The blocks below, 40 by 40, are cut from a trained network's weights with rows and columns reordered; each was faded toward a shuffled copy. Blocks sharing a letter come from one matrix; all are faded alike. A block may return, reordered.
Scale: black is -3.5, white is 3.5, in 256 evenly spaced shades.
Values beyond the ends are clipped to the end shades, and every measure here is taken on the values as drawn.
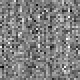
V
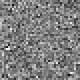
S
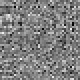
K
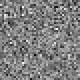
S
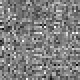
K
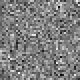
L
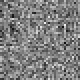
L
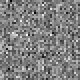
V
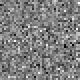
S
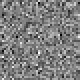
L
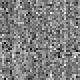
V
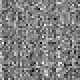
V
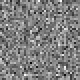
S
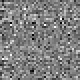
K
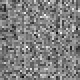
V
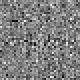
V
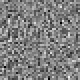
L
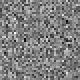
L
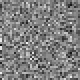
L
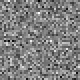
S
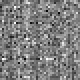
V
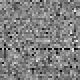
K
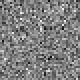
S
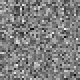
L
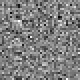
L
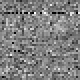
K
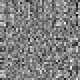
L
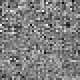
V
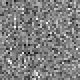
S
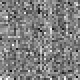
V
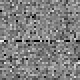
K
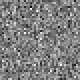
S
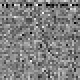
K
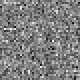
S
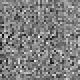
V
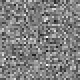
L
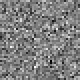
S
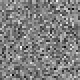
S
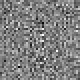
L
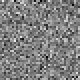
S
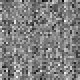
V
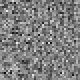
S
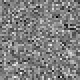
S
